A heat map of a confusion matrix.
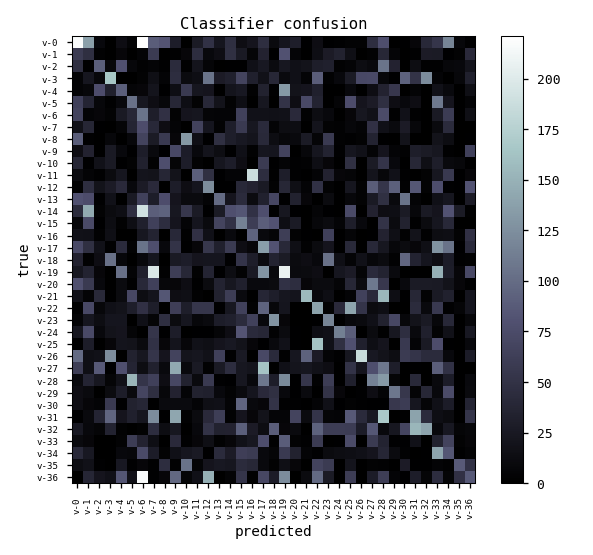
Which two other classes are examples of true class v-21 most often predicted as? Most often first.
v-28, v-8
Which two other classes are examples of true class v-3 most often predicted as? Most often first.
v-32, v-12
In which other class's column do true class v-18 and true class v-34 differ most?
v-33
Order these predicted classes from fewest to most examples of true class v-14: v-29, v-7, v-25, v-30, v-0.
v-29, v-30, v-0, v-25, v-7
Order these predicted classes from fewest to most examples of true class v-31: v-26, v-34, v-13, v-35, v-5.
v-35, v-34, v-5, v-26, v-13
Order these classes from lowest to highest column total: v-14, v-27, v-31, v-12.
v-14, v-31, v-12, v-27
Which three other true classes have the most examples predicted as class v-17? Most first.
v-27, v-19, v-28
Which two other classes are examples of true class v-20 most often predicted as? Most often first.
v-27, v-0
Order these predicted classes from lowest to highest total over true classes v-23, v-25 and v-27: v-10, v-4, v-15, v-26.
v-10, v-26, v-15, v-4
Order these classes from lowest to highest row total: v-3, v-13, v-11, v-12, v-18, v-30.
v-30, v-11, v-18, v-13, v-12, v-3
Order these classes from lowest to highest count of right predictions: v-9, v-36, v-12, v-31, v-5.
v-9, v-36, v-5, v-12, v-31
